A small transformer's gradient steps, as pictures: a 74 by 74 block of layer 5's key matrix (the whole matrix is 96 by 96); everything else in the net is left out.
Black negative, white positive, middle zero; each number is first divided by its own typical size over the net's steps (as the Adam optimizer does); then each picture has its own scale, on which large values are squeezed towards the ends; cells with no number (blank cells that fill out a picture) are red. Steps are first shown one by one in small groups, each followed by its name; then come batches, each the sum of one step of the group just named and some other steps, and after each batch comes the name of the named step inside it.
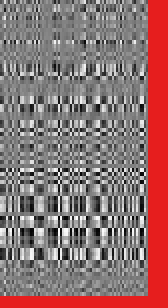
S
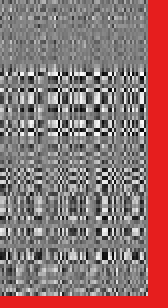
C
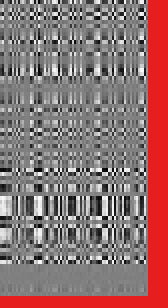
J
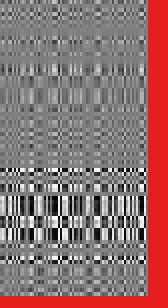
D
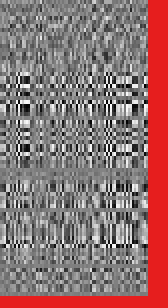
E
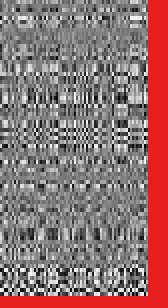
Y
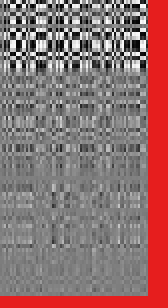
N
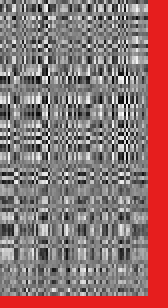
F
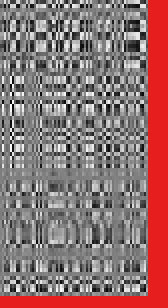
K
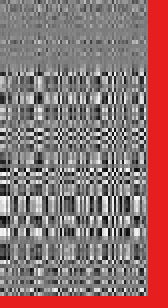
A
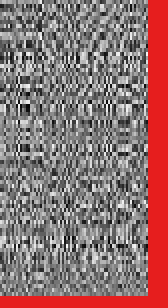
E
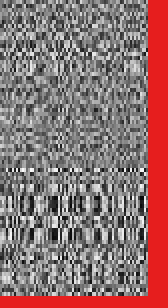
D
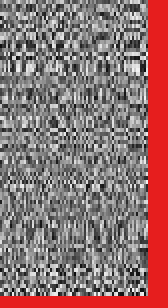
Y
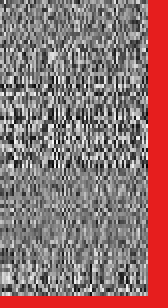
K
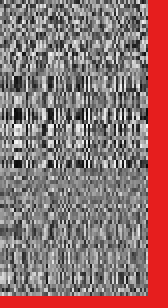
N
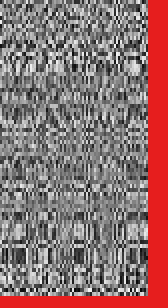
Y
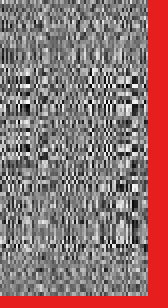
E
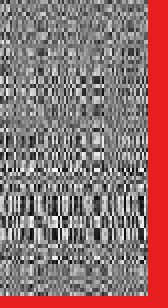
D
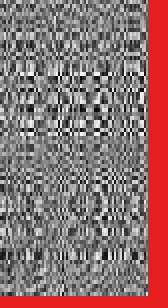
C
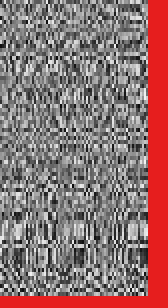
Y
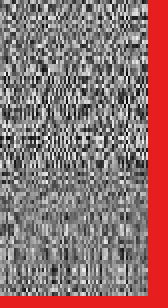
F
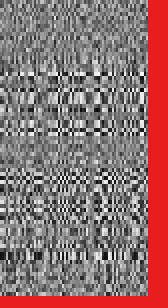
C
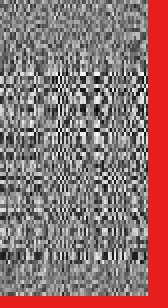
C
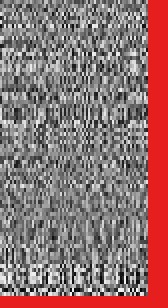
Y
